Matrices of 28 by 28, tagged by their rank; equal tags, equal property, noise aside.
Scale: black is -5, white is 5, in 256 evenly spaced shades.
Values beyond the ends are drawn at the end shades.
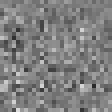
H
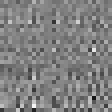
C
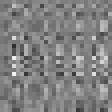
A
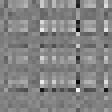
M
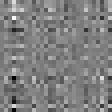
A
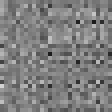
C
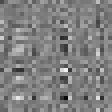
A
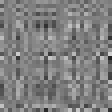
A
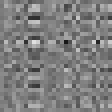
A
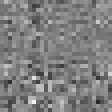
C
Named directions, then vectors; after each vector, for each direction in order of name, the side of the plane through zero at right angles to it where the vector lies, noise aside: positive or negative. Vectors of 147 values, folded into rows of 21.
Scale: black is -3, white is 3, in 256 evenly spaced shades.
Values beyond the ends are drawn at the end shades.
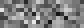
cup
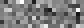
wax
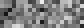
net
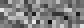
positive, negative, positive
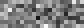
negative, negative, positive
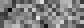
positive, positive, negative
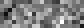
positive, positive, negative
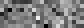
positive, positive, negative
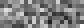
positive, negative, positive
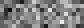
positive, positive, negative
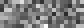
negative, negative, positive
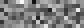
negative, positive, positive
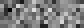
positive, positive, negative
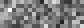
negative, negative, positive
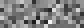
negative, positive, positive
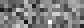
negative, positive, negative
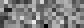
positive, positive, negative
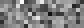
positive, positive, positive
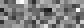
negative, positive, positive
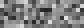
negative, positive, positive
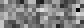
negative, negative, negative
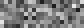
negative, negative, negative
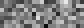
positive, positive, negative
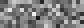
negative, negative, positive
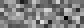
positive, negative, negative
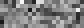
positive, positive, positive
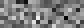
positive, negative, negative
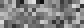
negative, negative, negative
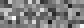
positive, negative, positive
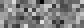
negative, negative, negative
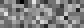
positive, negative, negative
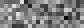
positive, negative, positive
